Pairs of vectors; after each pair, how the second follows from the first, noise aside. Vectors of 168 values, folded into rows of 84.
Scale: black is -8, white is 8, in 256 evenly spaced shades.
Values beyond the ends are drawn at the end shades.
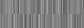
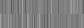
wrapped around, partly zeroed.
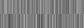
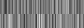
negated, scaled up.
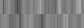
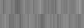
shrunk.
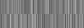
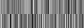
negated, scaled up.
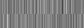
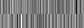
reversed, negated, scaled up.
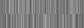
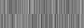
wrapped around, negated.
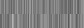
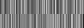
wrapped around, negated, scaled up.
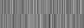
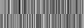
wrapped around, scaled up.
